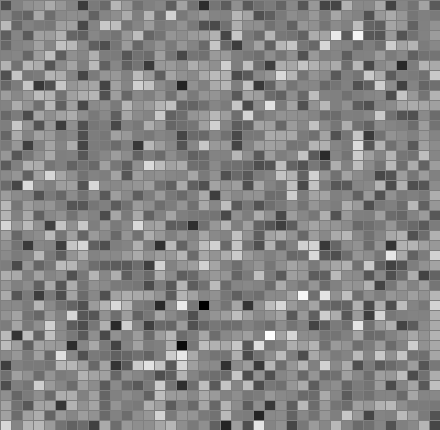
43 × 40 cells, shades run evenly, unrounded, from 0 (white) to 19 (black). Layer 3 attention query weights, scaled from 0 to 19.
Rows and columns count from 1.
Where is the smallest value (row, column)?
34, 25
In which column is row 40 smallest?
15
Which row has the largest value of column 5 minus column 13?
23
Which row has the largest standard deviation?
31
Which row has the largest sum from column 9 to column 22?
33
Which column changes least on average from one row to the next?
12
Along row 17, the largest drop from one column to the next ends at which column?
26
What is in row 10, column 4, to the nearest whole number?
5
